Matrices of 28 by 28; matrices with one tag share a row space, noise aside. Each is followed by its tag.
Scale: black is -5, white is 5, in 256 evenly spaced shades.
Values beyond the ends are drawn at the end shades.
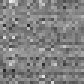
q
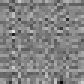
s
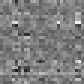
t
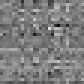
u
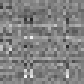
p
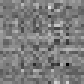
u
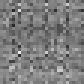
s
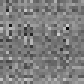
p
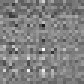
q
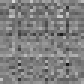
s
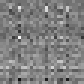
s
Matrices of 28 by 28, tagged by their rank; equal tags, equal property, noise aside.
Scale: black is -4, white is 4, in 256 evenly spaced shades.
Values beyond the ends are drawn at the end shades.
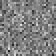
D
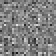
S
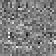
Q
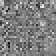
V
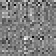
S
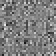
V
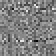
S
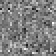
V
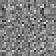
S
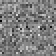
V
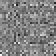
S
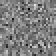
Q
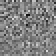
V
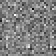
D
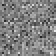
Q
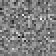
Q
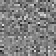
S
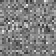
S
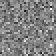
V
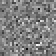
D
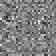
V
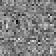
Q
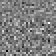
D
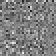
S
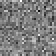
Q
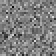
Q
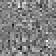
V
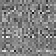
S
